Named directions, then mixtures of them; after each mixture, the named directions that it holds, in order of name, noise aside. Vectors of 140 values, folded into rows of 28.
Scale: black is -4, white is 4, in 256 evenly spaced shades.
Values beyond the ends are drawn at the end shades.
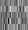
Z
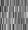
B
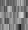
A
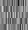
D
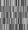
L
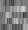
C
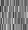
B.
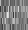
B, C.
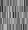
A, B, D.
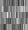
C, D.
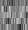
A, C, D.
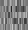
C, D, L.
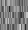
A, B, D.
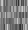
C, D, L.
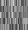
L.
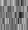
A, L.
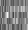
B, C.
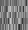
A, B, Z.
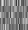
L.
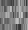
A, C.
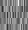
D.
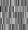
B, L.
